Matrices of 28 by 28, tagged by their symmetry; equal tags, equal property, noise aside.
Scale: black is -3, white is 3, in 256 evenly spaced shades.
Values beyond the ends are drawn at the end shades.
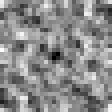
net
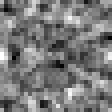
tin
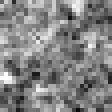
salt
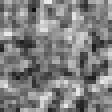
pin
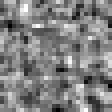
pin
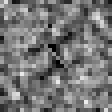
net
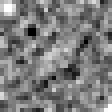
salt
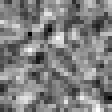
pin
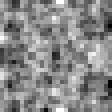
tin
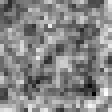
salt
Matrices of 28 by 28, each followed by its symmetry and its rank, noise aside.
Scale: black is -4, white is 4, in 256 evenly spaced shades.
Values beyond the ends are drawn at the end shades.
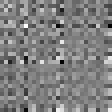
symmetric, rank two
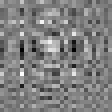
no symmetry, rank two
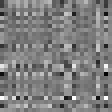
no symmetry, rank two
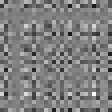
symmetric, rank two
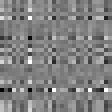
no symmetry, rank one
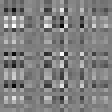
no symmetry, rank one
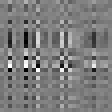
no symmetry, rank one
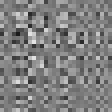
no symmetry, rank two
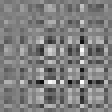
symmetric, rank one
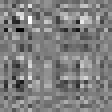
antisymmetric, rank two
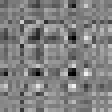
symmetric, rank two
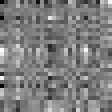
no symmetry, rank two
